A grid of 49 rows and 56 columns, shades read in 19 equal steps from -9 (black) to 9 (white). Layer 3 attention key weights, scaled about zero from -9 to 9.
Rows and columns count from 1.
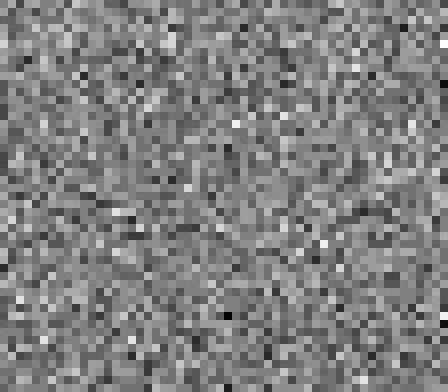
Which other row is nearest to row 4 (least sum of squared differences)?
1
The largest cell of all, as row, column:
6, 56
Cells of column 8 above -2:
36
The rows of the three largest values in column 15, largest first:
27, 32, 12
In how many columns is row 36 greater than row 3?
28
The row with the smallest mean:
42
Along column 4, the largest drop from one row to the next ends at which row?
8
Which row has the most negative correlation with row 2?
4
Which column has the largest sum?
10
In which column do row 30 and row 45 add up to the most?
43
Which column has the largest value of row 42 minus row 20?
29
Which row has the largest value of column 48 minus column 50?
25
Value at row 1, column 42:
3
